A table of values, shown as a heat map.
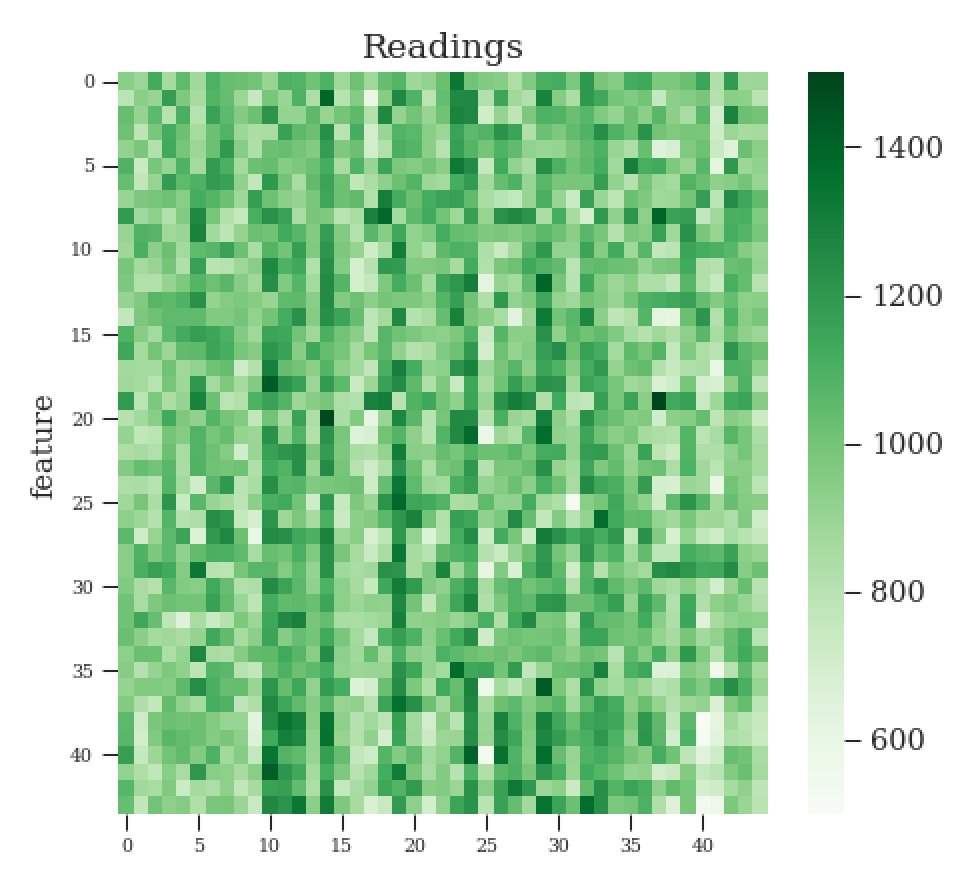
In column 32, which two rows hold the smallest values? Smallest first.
8, 19
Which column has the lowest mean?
41
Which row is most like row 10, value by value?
28
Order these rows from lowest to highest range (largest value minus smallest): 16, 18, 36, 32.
16, 32, 18, 36
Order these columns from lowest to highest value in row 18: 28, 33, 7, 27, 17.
17, 7, 28, 33, 27
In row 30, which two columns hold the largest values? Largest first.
19, 10
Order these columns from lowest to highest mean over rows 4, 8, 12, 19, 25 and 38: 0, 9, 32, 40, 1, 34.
40, 1, 9, 32, 34, 0
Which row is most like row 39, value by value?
38
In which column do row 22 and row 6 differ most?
12
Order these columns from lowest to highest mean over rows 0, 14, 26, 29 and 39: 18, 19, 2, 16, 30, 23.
16, 18, 2, 30, 23, 19
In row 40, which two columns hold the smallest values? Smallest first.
25, 40
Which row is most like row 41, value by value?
18
